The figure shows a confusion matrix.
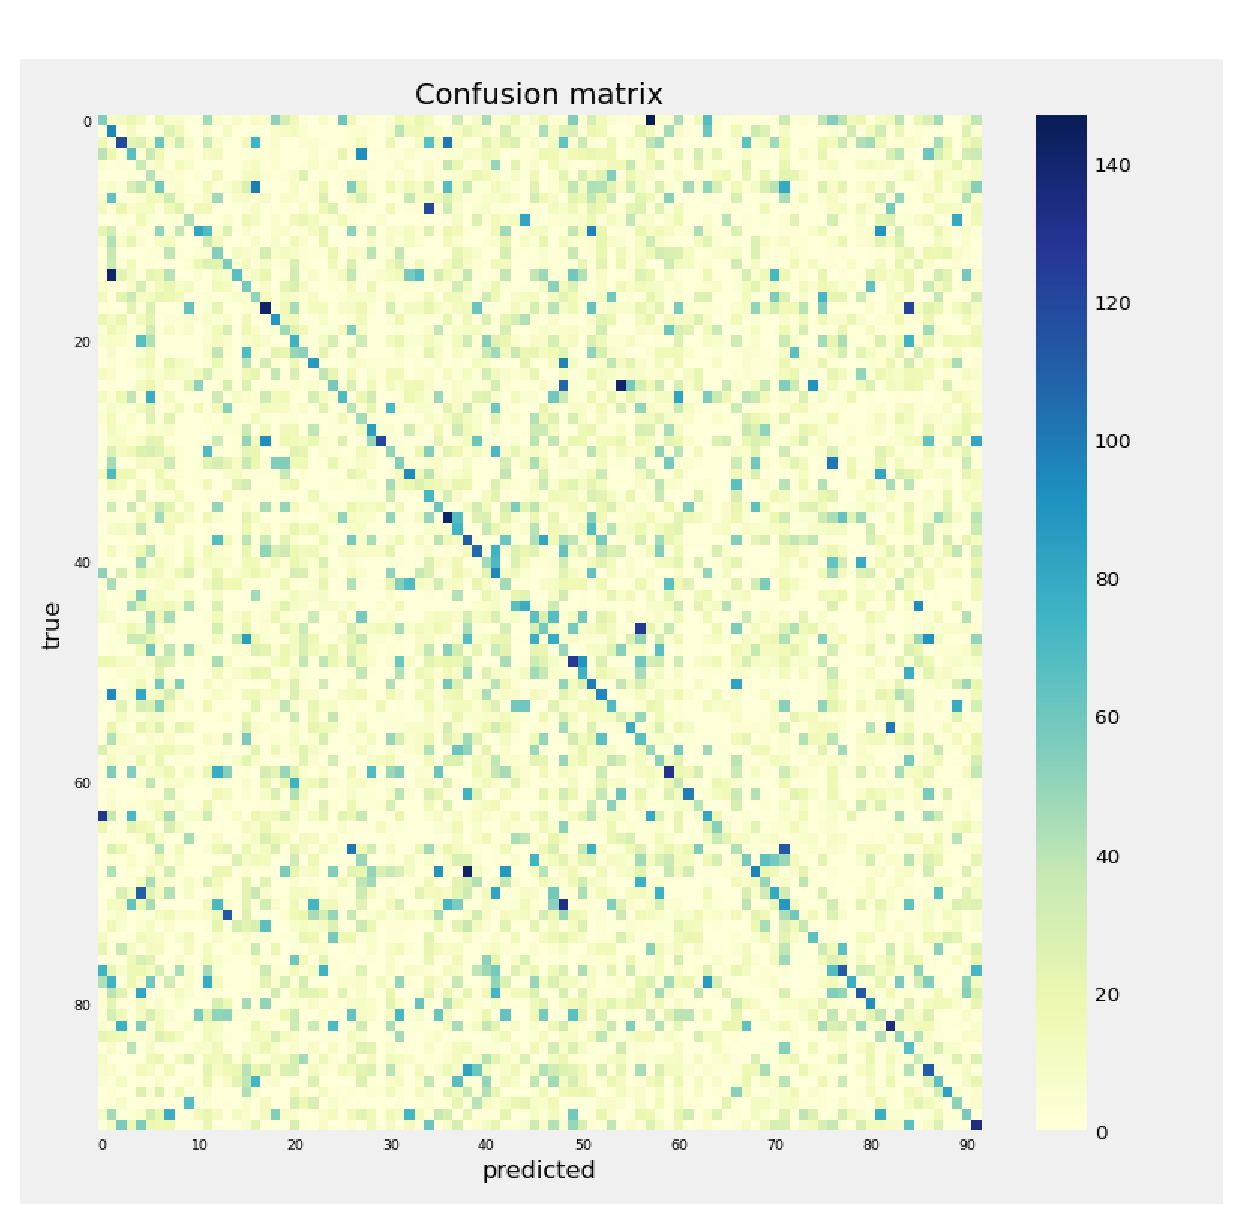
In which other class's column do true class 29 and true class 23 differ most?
17
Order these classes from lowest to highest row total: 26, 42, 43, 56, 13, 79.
43, 13, 26, 42, 56, 79
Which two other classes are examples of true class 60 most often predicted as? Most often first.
20, 5
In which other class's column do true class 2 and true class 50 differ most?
36
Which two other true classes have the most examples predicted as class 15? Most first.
47, 21
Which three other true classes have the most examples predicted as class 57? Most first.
0, 63, 75
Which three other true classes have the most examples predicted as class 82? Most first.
55, 8, 33
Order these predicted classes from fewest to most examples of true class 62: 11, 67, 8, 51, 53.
67, 8, 11, 51, 53
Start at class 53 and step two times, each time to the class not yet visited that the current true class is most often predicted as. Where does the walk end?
9
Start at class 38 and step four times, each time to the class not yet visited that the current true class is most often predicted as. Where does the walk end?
1
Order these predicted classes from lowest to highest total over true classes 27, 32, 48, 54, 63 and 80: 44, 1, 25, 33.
44, 25, 33, 1
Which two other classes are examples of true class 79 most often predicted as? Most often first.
4, 41
